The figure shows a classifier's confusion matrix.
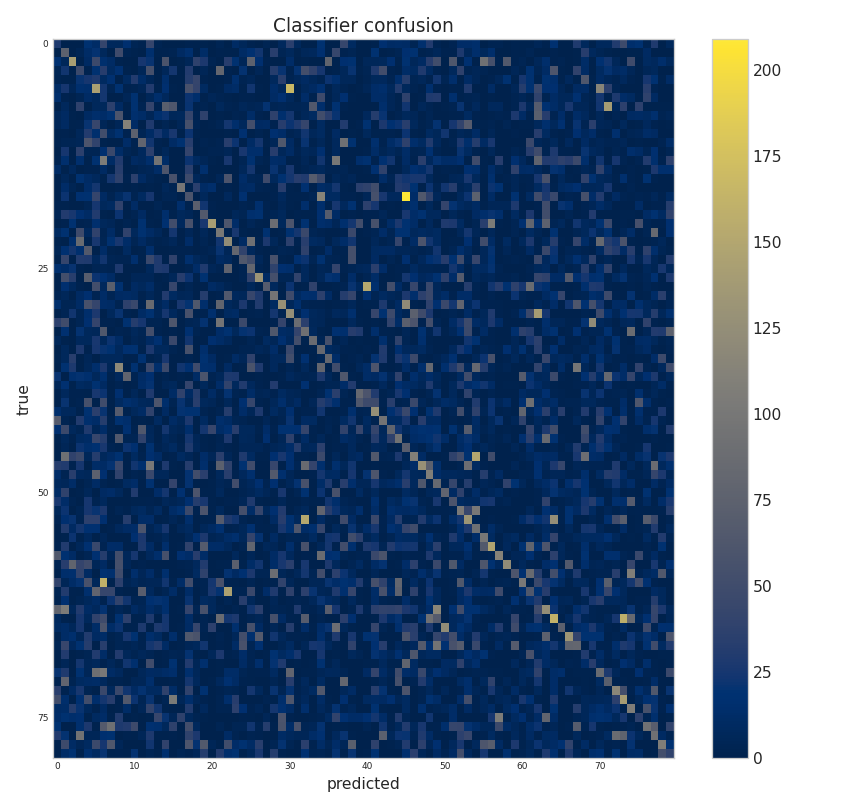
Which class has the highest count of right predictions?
64
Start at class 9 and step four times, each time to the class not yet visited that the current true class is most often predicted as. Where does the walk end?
76
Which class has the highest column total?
17
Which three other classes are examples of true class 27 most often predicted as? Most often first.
40, 61, 7
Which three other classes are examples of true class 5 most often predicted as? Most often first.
30, 70, 17
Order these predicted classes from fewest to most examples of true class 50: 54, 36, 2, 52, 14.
2, 54, 14, 52, 36
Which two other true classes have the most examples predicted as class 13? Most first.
40, 75
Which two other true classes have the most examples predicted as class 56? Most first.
20, 78
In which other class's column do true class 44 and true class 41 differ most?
60
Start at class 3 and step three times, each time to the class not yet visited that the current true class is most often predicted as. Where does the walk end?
72
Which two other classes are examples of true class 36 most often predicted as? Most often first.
8, 67
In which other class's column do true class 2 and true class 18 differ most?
55
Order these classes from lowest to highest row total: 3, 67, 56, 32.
3, 32, 56, 67
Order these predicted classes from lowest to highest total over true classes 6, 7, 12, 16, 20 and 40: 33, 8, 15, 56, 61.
8, 33, 15, 56, 61
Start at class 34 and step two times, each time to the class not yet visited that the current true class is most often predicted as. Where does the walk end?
45
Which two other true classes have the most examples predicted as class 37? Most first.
11, 71
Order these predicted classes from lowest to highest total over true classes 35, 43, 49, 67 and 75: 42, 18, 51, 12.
18, 12, 42, 51
